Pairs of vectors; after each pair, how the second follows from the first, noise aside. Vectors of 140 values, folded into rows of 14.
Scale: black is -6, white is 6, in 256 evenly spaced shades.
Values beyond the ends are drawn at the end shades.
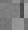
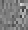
sign-scrambled.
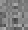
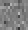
wrapped around, partly zeroed.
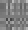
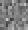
sign-scrambled.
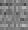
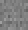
wrapped around, negated, shrunk.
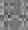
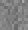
wrapped around, negated, shrunk.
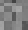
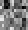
wrapped around, scaled up.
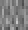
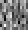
wrapped around, negated, scaled up.
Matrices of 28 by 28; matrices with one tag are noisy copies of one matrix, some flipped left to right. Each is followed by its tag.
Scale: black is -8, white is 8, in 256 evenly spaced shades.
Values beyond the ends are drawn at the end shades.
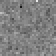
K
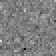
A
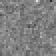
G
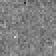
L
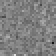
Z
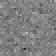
A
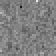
K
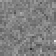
A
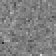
Z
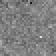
L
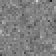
G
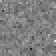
A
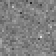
L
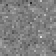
L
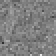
Z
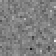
A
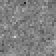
L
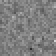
A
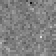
L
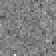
Z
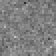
L
